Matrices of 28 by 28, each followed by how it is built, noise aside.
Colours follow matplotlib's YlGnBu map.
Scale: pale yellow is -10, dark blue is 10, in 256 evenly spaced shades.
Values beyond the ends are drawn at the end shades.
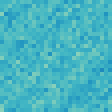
Hankel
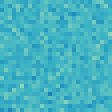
noise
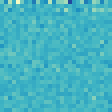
uneven rows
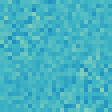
block diagonal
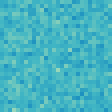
repeating rows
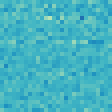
uneven rows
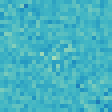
block diagonal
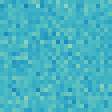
low rank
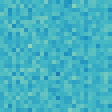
repeating rows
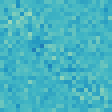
banded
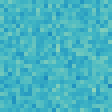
blocks
